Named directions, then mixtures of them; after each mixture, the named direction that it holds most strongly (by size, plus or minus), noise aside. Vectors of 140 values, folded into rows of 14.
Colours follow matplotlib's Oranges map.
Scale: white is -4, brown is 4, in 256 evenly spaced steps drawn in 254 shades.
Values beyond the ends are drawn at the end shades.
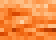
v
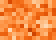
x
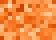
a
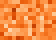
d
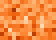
d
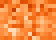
d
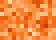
x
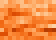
v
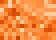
a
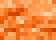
v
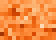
v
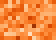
a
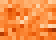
v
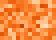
x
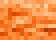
v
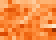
v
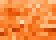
v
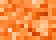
x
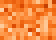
x
